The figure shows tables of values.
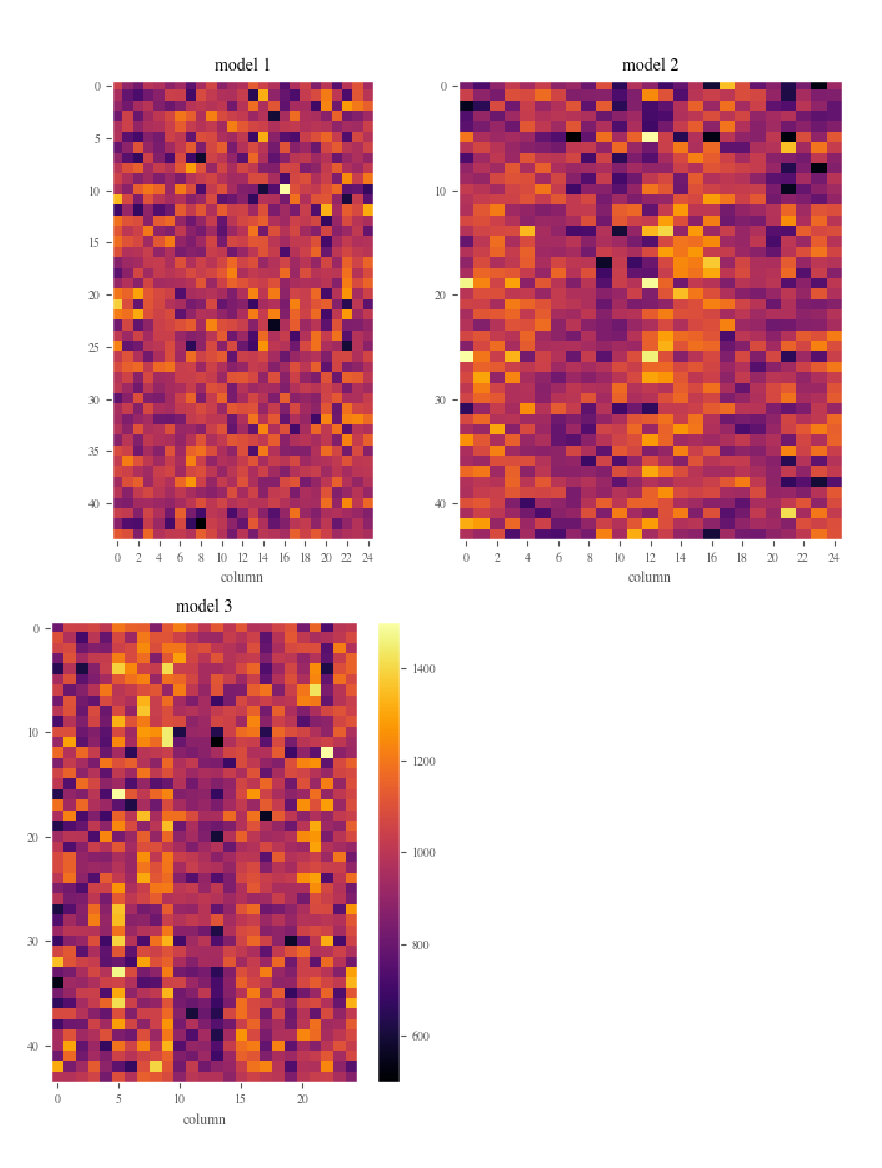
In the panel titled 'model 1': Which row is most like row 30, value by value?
6
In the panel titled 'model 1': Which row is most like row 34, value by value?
19
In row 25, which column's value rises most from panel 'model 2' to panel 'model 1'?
0
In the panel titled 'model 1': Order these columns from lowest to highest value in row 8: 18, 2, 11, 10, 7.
18, 11, 10, 2, 7
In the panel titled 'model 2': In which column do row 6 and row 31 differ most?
21
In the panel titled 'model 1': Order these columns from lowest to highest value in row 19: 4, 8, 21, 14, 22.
21, 4, 14, 8, 22
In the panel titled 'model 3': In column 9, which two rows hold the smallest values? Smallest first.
15, 6
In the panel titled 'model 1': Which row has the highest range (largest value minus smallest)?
10
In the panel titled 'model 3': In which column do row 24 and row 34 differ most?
7
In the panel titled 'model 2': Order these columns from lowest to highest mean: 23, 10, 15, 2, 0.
10, 23, 0, 2, 15
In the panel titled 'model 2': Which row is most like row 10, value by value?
1
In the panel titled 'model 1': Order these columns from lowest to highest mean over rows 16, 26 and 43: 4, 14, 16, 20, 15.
16, 20, 4, 15, 14
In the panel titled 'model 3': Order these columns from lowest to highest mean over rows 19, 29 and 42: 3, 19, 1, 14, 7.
19, 1, 14, 7, 3
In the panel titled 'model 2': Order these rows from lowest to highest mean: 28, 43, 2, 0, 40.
0, 2, 43, 40, 28
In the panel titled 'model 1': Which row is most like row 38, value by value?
8
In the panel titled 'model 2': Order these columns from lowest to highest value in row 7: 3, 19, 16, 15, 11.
11, 3, 19, 16, 15
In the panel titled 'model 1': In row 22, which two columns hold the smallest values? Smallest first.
20, 6
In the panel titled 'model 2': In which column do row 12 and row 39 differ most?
12
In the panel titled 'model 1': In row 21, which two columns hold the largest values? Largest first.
0, 17
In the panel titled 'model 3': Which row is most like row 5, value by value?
2
